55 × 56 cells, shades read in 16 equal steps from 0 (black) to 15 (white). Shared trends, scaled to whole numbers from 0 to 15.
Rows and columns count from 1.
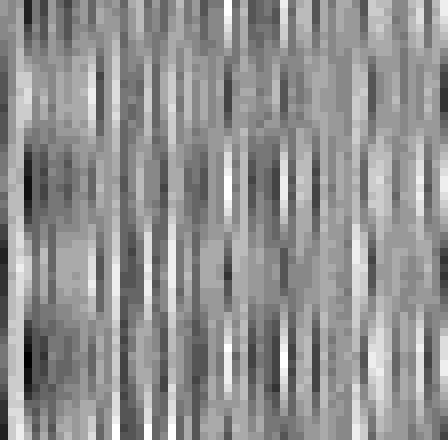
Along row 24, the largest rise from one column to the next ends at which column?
36
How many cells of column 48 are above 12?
10
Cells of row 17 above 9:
14
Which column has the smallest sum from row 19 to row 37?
1
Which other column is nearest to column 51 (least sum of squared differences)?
27
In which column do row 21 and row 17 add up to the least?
4
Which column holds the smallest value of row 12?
56
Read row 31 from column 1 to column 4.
3 11 13 10
